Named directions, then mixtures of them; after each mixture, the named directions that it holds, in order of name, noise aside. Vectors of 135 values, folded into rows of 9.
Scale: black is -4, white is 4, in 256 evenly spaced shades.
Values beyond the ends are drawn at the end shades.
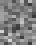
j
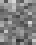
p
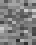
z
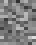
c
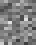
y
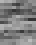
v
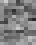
c, v.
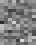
c, v, z.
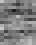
v.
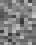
j.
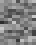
c, v, z.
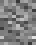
c.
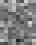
p.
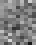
j, p.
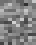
c, y, z.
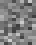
j.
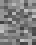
z.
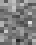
p.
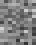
z.
